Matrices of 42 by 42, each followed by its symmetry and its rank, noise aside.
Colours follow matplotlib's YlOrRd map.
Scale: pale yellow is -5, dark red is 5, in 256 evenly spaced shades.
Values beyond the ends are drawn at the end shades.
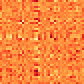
no symmetry, rank four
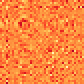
symmetric, rank six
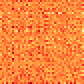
antisymmetric, rank six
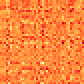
antisymmetric, rank four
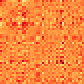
symmetric, rank four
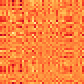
no symmetry, rank four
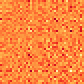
no symmetry, rank five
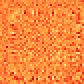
symmetric, rank five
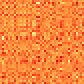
symmetric, rank five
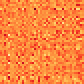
antisymmetric, rank four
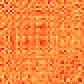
symmetric, rank five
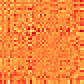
symmetric, rank four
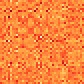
no symmetry, rank five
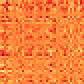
no symmetry, rank four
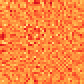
symmetric, rank six
